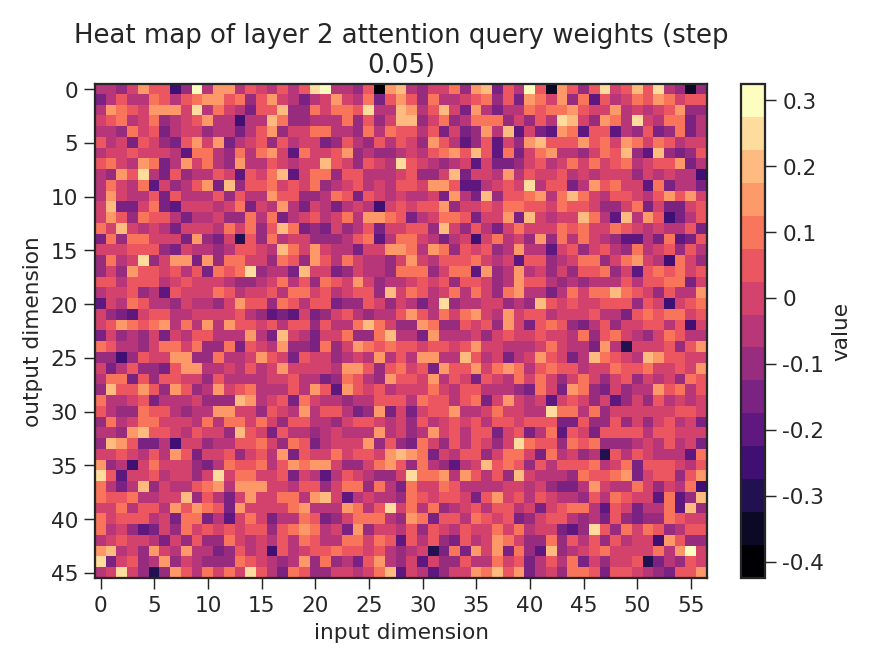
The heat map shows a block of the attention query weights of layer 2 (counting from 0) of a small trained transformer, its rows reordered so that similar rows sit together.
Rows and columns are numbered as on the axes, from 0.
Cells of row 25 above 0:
22
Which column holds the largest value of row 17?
14
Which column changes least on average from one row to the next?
15
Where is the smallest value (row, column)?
0, 26
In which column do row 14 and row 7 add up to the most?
28
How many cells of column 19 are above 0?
20
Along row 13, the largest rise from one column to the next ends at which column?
32
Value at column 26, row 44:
0.15
